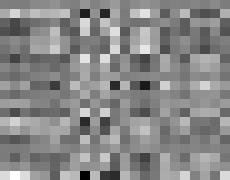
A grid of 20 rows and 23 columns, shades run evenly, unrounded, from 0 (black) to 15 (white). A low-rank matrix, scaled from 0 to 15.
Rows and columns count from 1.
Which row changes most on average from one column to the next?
20
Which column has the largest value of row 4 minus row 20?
9
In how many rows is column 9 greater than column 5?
13
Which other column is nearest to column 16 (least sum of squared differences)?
5
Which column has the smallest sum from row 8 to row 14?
15
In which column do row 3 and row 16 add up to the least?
2
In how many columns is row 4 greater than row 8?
8
